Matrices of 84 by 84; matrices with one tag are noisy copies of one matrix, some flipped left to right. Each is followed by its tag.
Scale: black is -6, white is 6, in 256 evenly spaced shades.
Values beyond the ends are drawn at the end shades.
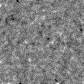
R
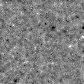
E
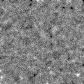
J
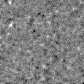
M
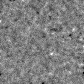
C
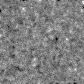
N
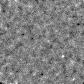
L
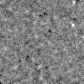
M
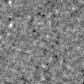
M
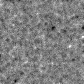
E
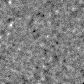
M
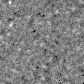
M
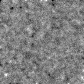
J
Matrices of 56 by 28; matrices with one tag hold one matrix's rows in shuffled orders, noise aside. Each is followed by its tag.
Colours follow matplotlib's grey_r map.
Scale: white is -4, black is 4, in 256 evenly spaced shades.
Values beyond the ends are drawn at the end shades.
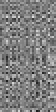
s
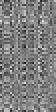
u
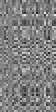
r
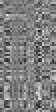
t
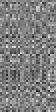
s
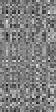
s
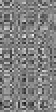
u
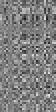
r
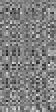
s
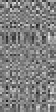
s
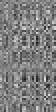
r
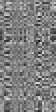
t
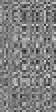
r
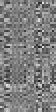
t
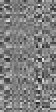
t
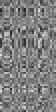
u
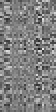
t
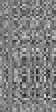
r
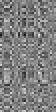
u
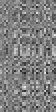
r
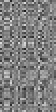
u
